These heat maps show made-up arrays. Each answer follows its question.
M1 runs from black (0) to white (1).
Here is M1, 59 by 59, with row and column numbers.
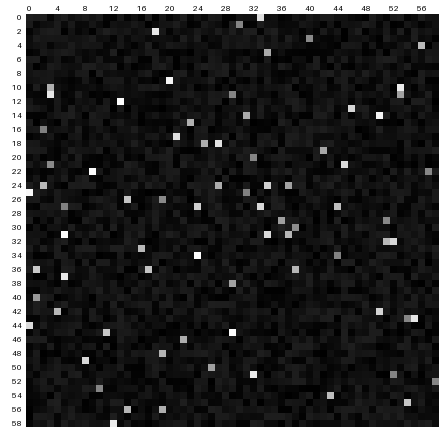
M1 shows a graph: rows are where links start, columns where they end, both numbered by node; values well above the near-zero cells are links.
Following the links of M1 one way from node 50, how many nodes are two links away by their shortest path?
2
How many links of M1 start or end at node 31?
5
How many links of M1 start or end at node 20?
2
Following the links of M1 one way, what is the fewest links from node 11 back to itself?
6
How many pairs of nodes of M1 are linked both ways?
5
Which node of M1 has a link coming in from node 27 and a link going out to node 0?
node 44
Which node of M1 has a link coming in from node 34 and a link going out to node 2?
node 24
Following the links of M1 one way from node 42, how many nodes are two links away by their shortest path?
2
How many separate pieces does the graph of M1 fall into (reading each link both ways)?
12
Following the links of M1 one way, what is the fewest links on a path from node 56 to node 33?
6
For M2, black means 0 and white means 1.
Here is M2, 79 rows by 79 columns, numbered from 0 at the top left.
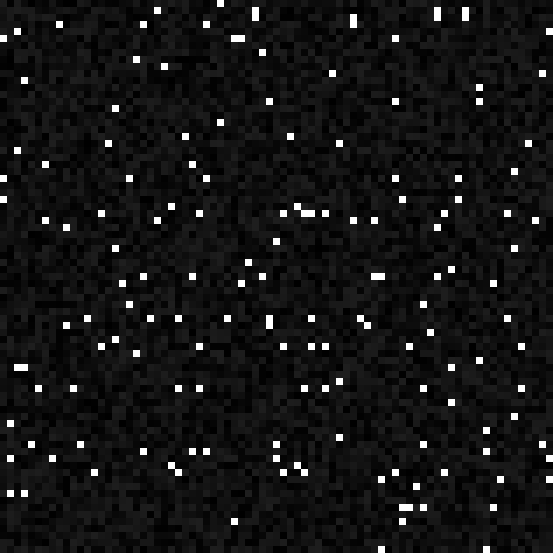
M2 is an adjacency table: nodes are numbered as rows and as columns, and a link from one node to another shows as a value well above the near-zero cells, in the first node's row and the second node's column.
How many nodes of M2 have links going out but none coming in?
5
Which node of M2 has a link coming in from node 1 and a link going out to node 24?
node 66
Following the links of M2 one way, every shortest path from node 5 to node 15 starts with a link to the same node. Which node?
node 34
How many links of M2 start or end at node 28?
6
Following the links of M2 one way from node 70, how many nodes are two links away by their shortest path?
8
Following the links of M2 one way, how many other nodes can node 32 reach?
7
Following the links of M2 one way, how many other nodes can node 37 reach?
3
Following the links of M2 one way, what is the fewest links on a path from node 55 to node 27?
4
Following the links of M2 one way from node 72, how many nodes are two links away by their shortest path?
3
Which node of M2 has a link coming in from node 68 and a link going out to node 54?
node 78
